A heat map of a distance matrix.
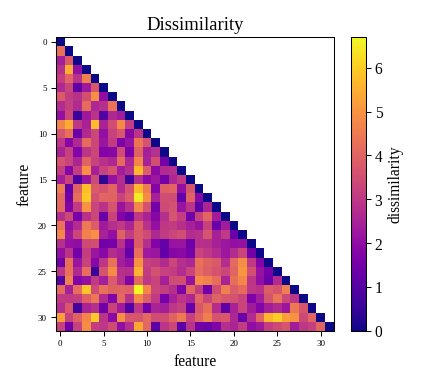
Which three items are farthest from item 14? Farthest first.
9, 3, 30
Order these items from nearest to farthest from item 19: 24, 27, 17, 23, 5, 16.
5, 23, 24, 16, 17, 27
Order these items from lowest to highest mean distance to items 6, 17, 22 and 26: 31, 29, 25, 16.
31, 29, 16, 25
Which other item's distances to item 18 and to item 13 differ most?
16
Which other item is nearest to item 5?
15
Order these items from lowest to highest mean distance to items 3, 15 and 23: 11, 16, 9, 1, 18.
11, 9, 18, 1, 16
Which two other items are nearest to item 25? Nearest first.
4, 24
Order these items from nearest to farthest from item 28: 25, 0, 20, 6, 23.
6, 23, 0, 20, 25
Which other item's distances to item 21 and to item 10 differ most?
30
